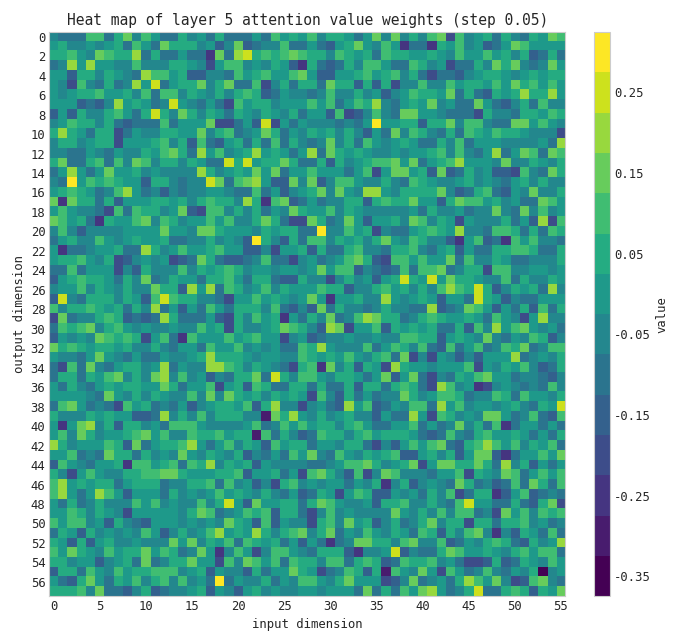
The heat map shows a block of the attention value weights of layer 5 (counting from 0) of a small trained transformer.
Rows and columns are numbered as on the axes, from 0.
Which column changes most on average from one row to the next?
18
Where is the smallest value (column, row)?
53, 55
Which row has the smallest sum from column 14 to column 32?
23
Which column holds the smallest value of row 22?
1
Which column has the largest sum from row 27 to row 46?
12
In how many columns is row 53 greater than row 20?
25
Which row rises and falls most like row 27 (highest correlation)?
35
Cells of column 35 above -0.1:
41
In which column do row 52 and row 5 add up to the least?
2
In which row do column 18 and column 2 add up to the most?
15
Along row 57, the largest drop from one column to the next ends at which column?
47
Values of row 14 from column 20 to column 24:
0.05 0 0.15 0 0.15
